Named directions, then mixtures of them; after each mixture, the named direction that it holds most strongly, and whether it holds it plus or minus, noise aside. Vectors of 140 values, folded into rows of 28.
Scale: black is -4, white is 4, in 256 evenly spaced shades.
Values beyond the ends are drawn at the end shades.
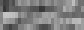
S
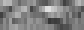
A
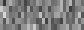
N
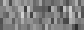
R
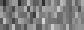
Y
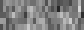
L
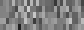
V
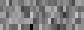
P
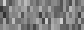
N, minus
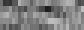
A, minus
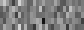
Y, minus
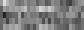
S, minus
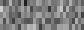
N, plus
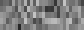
V, plus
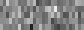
P, plus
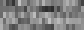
S, plus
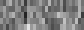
L, plus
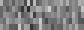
V, minus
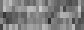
S, minus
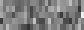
L, minus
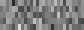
V, minus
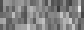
L, plus
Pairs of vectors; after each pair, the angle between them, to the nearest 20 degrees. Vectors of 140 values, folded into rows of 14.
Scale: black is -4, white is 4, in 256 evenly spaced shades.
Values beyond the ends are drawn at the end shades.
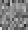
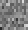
140 degrees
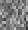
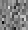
120 degrees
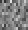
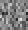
120 degrees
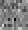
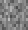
100 degrees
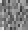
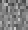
120 degrees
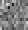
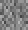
100 degrees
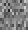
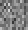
140 degrees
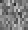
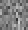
40 degrees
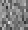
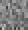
40 degrees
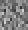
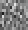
140 degrees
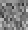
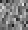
120 degrees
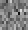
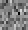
20 degrees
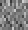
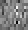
60 degrees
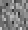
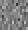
120 degrees
